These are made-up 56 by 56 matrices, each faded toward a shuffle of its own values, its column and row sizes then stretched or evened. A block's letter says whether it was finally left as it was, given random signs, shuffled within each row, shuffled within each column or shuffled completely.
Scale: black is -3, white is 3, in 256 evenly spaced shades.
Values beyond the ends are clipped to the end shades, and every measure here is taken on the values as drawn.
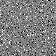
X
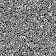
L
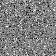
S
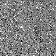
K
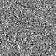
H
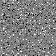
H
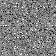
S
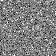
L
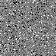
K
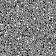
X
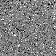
L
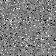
S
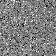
X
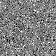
L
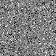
X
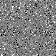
K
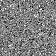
L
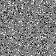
K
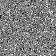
S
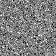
L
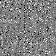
K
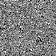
X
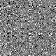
H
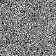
X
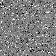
S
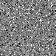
S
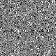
H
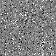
K
